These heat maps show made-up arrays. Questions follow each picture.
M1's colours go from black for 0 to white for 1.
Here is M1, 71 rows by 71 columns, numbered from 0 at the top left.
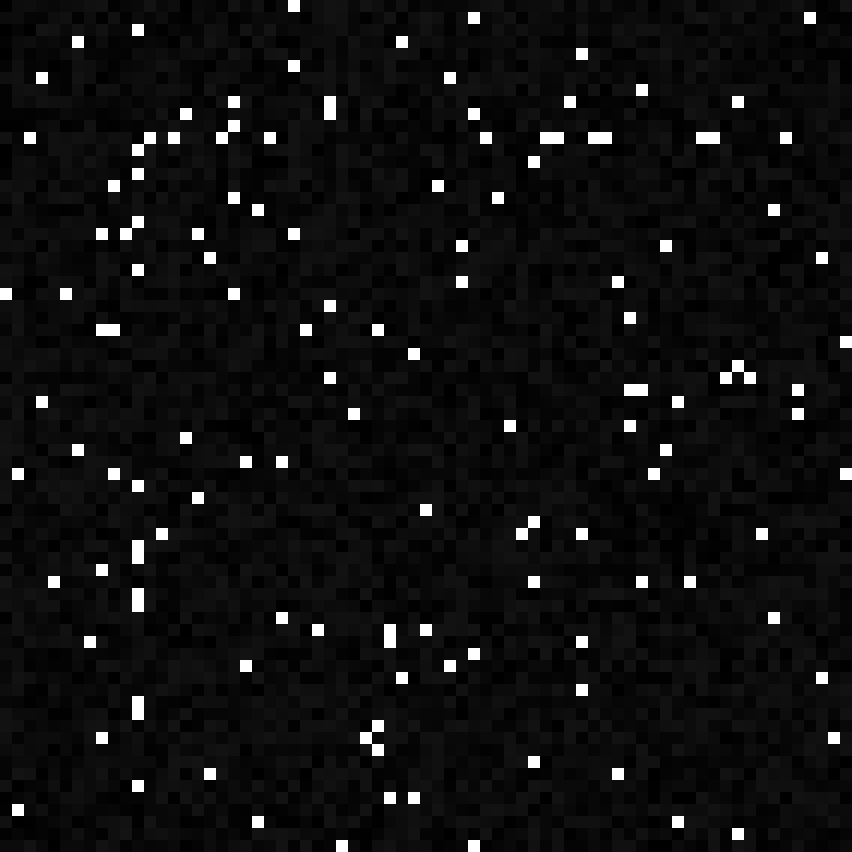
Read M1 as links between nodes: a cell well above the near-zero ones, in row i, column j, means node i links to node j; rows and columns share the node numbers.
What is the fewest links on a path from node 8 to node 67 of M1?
5
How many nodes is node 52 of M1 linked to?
3
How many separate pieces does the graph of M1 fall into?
4
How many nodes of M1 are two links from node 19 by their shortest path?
6
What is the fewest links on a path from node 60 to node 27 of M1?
2
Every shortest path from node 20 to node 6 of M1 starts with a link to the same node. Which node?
node 55
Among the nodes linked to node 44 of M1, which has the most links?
node 48
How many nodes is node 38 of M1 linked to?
2
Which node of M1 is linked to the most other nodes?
node 11
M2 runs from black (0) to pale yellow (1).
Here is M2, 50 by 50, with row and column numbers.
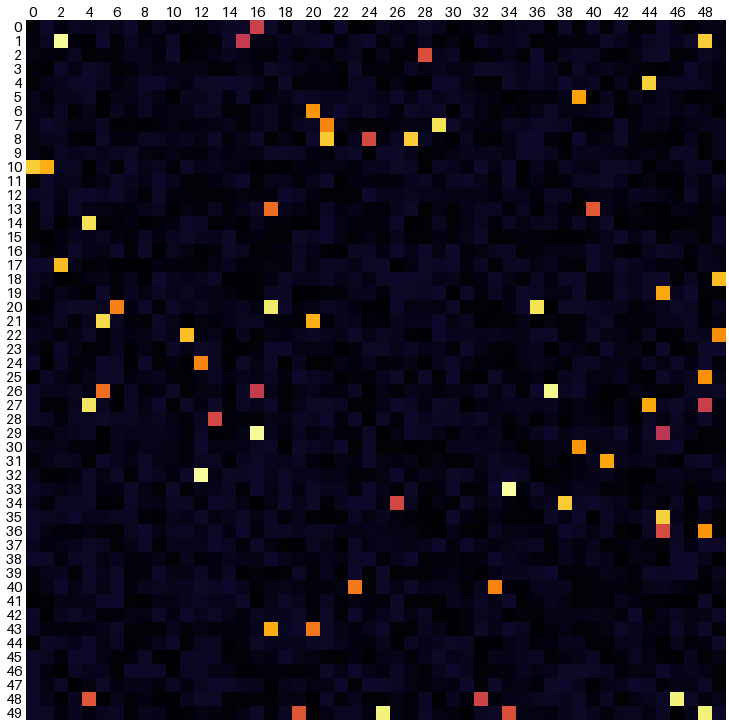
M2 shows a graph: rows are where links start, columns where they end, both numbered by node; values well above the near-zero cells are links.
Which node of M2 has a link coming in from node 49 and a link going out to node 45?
node 19
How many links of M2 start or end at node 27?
4
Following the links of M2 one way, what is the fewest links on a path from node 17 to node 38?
7
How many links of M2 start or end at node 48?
8
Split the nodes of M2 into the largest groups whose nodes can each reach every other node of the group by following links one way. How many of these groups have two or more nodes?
2
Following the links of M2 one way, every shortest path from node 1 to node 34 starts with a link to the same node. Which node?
node 2
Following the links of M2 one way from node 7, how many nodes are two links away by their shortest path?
4
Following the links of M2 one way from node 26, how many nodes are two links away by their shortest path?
1
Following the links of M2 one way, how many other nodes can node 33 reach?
7
